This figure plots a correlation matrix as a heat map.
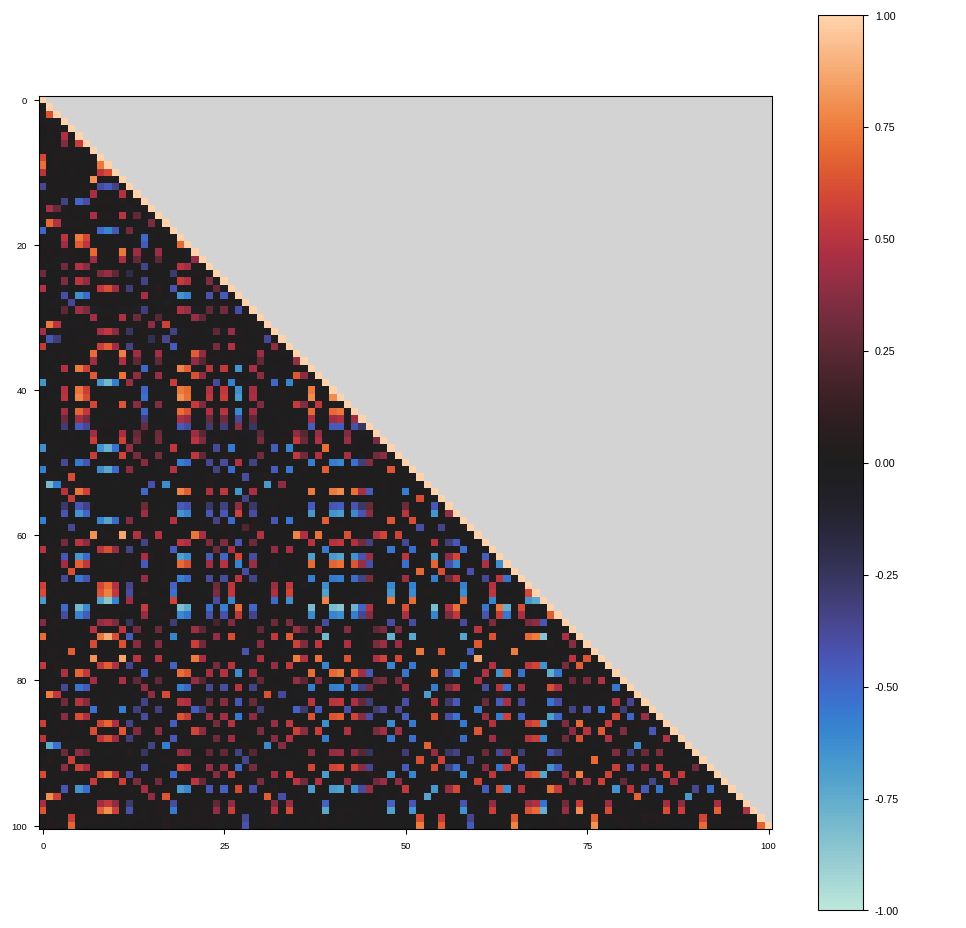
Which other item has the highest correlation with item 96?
1
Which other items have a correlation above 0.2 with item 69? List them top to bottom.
12, 18, 39, 48, 51, 58
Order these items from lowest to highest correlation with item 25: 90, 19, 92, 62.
62, 90, 92, 19
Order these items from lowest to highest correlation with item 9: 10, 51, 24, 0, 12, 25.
51, 12, 25, 24, 10, 0
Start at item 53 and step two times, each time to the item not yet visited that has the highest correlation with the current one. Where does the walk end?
33
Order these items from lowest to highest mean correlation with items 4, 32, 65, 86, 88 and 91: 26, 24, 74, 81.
81, 24, 26, 74
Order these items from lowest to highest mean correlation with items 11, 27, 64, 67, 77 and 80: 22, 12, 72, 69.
69, 12, 72, 22
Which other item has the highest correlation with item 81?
70
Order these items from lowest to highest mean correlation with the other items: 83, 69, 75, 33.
69, 33, 83, 75
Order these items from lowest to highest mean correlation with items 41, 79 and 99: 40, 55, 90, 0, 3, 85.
0, 55, 90, 3, 85, 40
